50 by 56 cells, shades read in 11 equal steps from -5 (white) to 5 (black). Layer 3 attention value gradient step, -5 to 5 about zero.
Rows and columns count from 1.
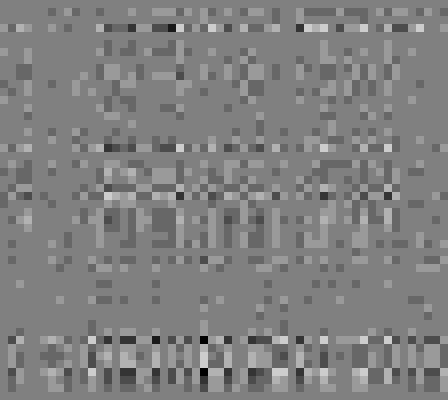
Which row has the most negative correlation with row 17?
21
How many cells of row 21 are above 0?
12
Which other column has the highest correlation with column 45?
7
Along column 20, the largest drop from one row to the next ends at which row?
44
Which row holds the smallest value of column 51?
2
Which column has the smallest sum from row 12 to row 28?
49
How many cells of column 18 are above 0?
5
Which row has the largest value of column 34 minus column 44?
43
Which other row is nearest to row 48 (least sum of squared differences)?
33
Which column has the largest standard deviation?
26
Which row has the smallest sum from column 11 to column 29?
45
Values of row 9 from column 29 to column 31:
-1 0 1
